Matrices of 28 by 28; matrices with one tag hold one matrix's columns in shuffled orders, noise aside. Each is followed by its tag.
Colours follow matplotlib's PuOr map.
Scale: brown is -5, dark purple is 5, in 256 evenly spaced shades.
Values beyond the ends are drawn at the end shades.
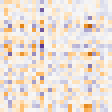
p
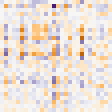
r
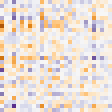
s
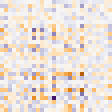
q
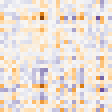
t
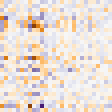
s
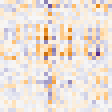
r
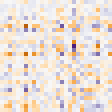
p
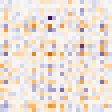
p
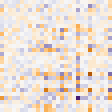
q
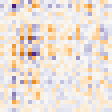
r
